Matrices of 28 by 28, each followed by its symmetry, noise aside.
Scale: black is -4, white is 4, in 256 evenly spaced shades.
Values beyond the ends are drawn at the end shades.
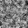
no symmetry.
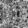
mirrored top to bottom.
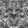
mirrored left to right.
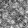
symmetric.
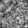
symmetric.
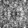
mirrored top to bottom.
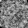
symmetric.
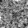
symmetric.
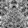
mirrored left to right.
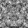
mirrored left to right.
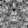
mirrored left to right.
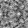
mirrored top to bottom.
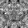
mirrored left to right.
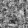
antisymmetric.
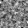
antisymmetric.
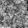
antisymmetric.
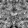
mirrored left to right.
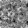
mirrored top to bottom.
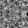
mirrored top to bottom.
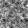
no symmetry.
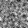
antisymmetric.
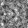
mirrored top to bottom.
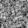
no symmetry.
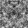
mirrored left to right.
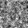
no symmetry.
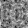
mirrored top to bottom.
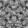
mirrored left to right.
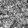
no symmetry.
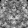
mirrored left to right.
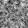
no symmetry.
